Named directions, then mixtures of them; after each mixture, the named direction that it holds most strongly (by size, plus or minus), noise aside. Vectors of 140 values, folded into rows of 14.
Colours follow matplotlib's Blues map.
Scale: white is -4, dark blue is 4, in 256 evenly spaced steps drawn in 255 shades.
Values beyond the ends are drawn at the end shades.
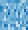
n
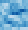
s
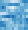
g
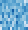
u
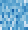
u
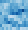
s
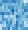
u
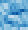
s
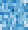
u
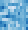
g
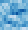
s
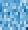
n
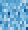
n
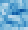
s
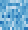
u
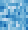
g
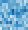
u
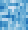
g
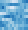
g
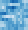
g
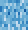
n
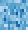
n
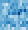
s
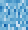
n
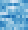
g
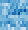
s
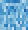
n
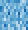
n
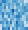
u
